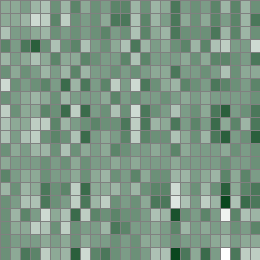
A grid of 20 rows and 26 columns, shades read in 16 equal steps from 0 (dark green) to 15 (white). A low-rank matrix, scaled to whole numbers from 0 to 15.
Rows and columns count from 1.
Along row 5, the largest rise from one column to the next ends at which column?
14
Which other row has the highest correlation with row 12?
18
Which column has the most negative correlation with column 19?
17
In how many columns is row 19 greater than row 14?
10
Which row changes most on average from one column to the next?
20
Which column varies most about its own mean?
23
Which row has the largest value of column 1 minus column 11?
7
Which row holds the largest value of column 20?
4
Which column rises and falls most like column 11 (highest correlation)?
19
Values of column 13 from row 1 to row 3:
5 4 6
